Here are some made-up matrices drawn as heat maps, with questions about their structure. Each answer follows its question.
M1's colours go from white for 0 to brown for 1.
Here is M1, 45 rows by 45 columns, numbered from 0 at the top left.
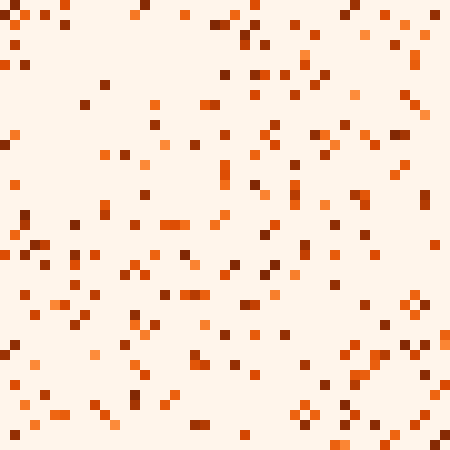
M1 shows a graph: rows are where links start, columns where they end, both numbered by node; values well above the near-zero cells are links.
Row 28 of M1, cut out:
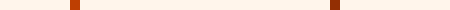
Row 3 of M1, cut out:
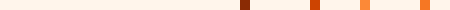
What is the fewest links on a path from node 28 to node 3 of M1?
5
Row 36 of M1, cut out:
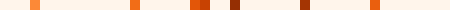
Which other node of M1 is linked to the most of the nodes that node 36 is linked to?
node 42
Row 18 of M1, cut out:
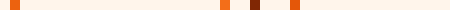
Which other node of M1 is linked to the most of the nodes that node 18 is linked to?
node 2
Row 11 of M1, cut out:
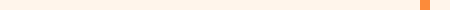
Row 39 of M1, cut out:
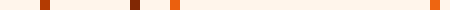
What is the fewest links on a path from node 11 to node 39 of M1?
5
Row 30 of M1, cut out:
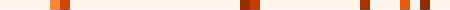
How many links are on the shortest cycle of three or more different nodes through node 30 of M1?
4
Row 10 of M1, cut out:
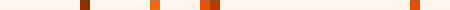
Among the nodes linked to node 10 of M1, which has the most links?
node 41
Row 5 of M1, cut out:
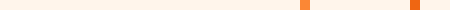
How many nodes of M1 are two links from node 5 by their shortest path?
10
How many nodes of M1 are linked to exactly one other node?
1
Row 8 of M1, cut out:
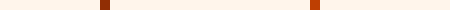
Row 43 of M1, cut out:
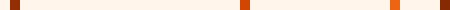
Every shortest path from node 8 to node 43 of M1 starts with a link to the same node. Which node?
node 31
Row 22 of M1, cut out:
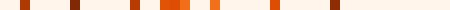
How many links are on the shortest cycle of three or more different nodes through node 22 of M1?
3
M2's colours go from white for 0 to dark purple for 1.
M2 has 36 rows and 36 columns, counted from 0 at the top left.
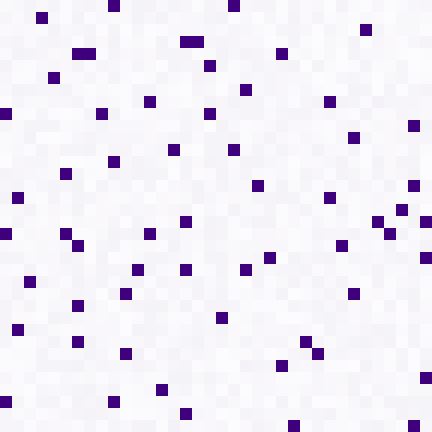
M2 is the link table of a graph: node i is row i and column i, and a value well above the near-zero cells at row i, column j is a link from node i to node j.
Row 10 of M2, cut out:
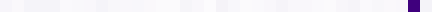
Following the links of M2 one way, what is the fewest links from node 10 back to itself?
6
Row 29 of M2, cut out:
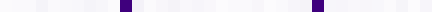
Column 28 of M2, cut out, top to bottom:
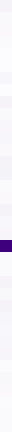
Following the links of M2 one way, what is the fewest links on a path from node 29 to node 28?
7
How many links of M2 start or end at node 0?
5
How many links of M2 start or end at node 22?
4
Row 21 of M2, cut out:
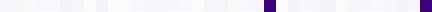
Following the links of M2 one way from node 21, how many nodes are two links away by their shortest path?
5
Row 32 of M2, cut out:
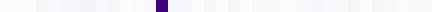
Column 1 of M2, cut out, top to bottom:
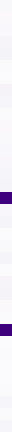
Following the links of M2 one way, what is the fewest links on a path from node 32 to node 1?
5
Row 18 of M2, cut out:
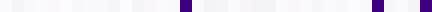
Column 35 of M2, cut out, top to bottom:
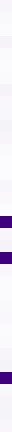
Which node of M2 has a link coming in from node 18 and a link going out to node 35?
node 31
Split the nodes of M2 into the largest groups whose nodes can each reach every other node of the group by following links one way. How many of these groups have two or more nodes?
5
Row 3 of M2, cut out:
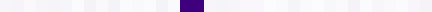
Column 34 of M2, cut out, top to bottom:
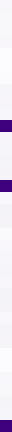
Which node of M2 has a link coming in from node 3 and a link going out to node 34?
node 15
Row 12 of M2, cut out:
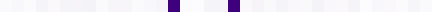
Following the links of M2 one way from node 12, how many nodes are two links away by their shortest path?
3
